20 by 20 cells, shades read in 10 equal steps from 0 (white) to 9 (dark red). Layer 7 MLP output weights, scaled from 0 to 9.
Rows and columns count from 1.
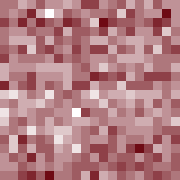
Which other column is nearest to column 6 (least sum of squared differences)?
17
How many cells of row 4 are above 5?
7
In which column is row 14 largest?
3
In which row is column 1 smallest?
13
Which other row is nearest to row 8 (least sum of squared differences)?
12
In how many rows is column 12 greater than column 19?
7
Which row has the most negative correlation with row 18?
5
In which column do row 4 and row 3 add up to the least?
11
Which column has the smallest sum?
2
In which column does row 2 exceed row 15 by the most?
4
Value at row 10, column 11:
3
